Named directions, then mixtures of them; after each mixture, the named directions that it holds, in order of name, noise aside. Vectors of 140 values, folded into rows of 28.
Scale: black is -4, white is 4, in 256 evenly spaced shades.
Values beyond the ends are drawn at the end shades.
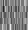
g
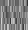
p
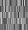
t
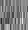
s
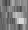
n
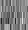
s.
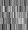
g, n.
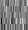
p, s.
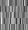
p, s, t.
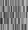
g, s.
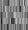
n, p, t.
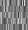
t.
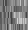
g, n.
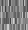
p, s, t.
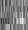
n, s, t.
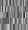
p, s, t.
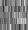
g, n, t.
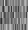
g, s.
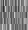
g.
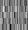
g.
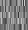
t.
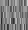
p.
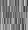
g, p.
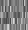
p, s, t.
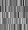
t.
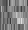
n, p.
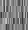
s, t.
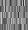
t.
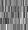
g, s, t.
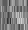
n, p.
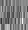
s.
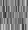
g, p, t.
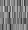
g, t.
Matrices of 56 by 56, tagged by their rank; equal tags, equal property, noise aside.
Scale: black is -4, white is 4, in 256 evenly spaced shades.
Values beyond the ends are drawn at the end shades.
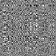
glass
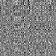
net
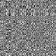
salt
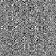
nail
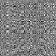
glass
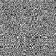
nail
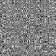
nail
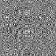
net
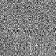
nail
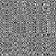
net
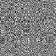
nail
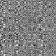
nail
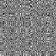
net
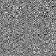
nail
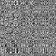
salt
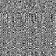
net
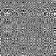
glass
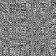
net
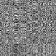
net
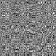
salt
